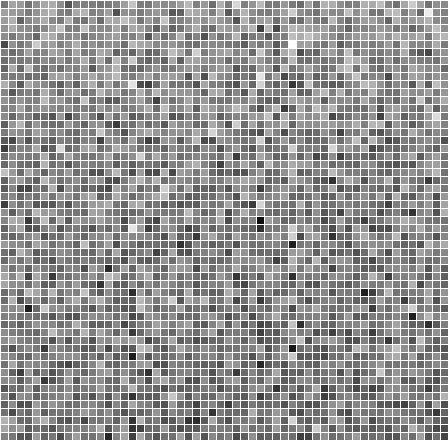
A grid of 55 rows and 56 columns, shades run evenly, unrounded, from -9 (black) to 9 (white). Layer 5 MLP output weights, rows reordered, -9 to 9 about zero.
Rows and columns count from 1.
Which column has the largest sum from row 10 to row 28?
21
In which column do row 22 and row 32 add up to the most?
15
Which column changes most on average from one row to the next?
37
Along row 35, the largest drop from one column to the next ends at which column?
4
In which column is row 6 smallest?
1
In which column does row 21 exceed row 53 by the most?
25
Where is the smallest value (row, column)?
28, 33
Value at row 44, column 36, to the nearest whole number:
2
